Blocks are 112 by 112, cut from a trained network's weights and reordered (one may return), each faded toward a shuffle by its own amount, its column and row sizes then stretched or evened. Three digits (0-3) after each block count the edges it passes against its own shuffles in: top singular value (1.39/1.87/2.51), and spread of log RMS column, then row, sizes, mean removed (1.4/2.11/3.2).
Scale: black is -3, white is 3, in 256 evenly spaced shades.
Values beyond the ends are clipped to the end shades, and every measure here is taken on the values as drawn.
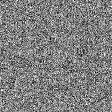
1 0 1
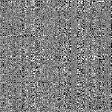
2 3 2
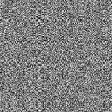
3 1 1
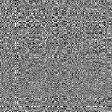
3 2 3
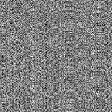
3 2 0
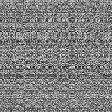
3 0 2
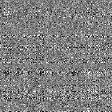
2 2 3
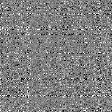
1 2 3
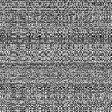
3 2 2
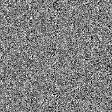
0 2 0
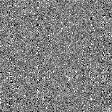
0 2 1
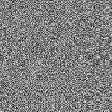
3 0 1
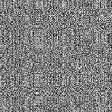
3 1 1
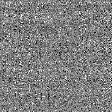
1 2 1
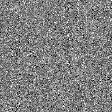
0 2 0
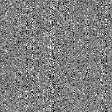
1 3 0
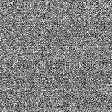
2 0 0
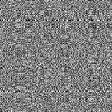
3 0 2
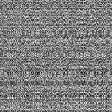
3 2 1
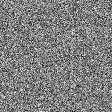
0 0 0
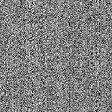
2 2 0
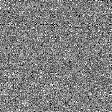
1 1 1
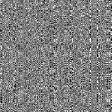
3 3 1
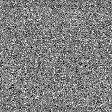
1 1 0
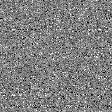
0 0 2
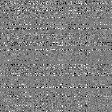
1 2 3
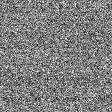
1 0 0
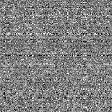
2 1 2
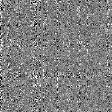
0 3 2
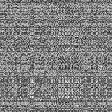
3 1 0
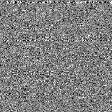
2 0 2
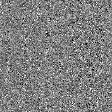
0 2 0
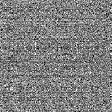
2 1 0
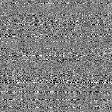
2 0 3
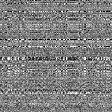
3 1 3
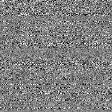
0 1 3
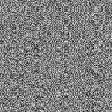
3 0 1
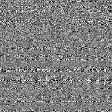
2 0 3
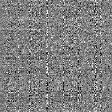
2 3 0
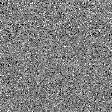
1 1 1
